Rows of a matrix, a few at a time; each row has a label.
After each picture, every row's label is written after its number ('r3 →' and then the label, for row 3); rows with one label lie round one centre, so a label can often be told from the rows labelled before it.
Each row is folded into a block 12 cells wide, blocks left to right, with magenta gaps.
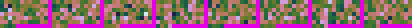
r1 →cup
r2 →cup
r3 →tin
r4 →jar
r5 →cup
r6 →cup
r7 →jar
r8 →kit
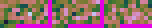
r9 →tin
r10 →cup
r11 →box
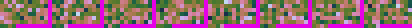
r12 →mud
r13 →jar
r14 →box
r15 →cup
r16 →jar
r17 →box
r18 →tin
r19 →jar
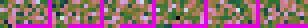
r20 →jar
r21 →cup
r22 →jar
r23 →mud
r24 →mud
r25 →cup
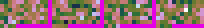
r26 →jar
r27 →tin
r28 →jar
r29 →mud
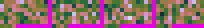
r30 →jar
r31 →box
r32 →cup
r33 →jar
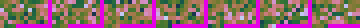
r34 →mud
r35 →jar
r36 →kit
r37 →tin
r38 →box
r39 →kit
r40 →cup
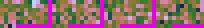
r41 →jar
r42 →jar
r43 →cup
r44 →tin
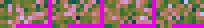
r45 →box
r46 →kit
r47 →jar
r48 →kit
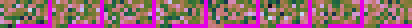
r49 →mud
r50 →mud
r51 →cup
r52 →mud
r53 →cup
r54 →cup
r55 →tin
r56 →mud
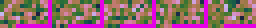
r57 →tin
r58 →cup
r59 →mud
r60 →jar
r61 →tin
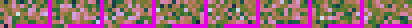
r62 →kit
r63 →box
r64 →cup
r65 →mud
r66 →mud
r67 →jar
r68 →tin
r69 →mud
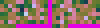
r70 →jar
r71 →box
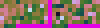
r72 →mud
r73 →cup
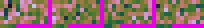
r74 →cup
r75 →mud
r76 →tin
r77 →box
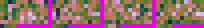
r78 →box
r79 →cup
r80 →tin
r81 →kit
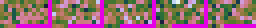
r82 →box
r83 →tin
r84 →box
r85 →jar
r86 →jar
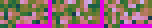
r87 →cup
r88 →jar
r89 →box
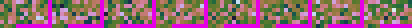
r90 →jar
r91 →cup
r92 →kit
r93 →cup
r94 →kit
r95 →tin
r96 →cup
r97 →mud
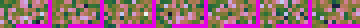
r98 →cup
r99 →box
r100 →kit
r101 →box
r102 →cup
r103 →jar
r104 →tin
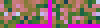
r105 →kit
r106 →cup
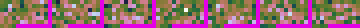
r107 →box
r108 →kit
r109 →box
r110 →mud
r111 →box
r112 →box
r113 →cup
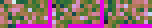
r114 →mud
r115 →cup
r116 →kit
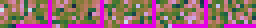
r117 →mud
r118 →tin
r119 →cup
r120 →jar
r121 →box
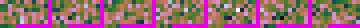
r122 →box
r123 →cup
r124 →cup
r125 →mud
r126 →mud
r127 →mud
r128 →box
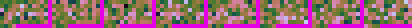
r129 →kit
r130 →kit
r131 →tin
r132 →kit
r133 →cup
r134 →box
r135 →cup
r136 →tin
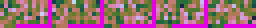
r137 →cup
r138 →jar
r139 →box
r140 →tin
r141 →box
